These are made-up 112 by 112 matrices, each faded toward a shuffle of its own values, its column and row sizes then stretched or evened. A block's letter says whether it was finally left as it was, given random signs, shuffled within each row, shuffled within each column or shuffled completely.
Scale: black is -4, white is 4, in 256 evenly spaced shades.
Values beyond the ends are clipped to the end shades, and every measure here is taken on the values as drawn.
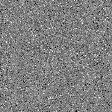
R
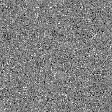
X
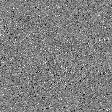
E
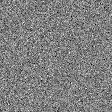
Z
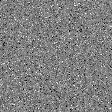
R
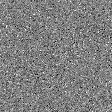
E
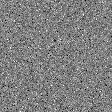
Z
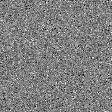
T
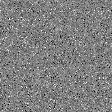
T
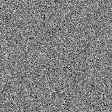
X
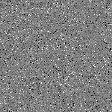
X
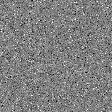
R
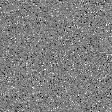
T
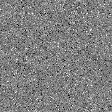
X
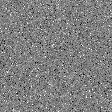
Z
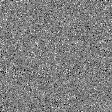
T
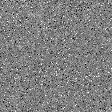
E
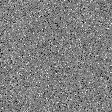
Z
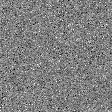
Z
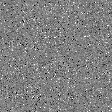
T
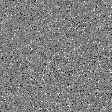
X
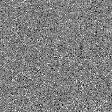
X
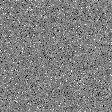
Z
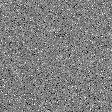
Z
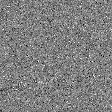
E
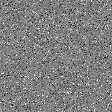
E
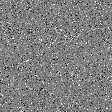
E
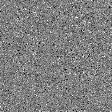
T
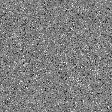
R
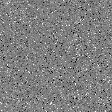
T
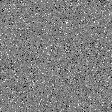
E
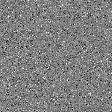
X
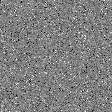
R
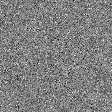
T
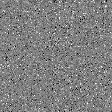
X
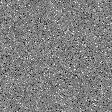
Z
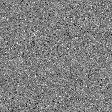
E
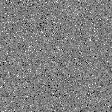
X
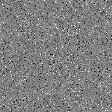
R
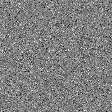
E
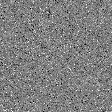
R
